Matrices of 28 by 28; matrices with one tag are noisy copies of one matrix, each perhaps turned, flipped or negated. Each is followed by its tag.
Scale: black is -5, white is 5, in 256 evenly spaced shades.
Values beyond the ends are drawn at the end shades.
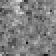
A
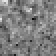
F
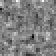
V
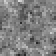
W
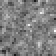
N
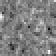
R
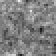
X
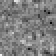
R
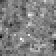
X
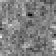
X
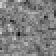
F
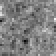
X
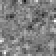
N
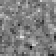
F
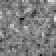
F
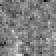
A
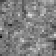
X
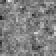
V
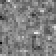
V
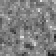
F
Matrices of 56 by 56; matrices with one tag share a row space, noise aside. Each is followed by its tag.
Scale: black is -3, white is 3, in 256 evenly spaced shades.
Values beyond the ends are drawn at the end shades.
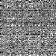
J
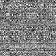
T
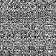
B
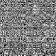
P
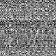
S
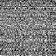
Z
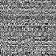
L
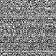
B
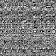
P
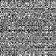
L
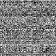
P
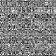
L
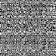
Z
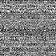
T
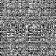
J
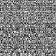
B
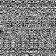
J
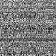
B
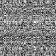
P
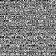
T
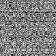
S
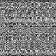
S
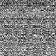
P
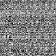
S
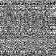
Z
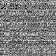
T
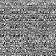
T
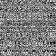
Z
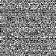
J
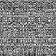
B
